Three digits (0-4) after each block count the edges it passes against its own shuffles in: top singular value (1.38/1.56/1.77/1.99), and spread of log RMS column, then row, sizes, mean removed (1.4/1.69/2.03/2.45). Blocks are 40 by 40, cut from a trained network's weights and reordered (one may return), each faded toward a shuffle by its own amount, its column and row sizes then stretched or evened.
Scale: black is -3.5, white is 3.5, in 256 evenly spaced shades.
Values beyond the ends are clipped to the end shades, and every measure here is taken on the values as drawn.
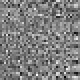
4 2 2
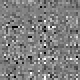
2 3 3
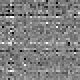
3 3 3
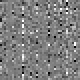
1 4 0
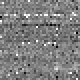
2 1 1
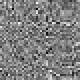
2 0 0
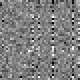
4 3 1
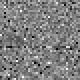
0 0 0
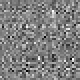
4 2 3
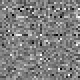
2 0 2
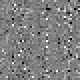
0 3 1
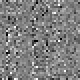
1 3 0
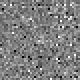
0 0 1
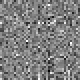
3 3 0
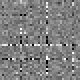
3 2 2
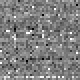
1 1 1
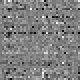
1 2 3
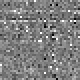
1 2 1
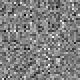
2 1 0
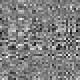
4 1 4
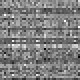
4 2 0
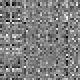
4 4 3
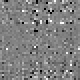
1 3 3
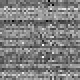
4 0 1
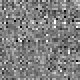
3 1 3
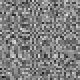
4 0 2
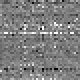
3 2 3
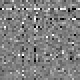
2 1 2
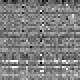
4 2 2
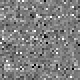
0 0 3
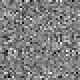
1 1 2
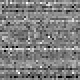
4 0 3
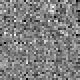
1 1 2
